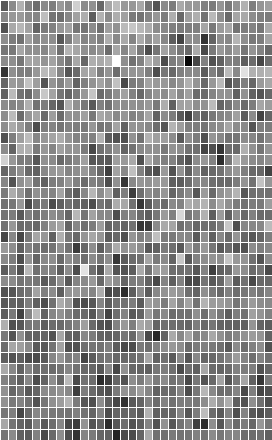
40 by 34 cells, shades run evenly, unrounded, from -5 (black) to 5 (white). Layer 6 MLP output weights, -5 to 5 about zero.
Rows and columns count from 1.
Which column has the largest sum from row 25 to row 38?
26
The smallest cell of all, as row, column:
6, 24
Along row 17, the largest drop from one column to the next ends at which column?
16
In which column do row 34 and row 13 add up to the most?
4
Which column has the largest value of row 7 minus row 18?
31
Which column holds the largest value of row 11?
2
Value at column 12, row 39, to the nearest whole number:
-2
